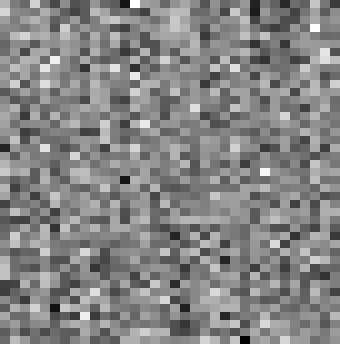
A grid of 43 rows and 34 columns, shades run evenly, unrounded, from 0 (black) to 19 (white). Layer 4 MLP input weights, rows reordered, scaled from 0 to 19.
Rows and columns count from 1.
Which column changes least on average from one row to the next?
20
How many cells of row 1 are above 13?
4
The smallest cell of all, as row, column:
43, 25
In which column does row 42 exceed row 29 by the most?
17
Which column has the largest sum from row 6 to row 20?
32
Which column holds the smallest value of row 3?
26
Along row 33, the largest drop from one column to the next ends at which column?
23
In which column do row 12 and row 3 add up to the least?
30
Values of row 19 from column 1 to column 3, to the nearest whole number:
3 11 9
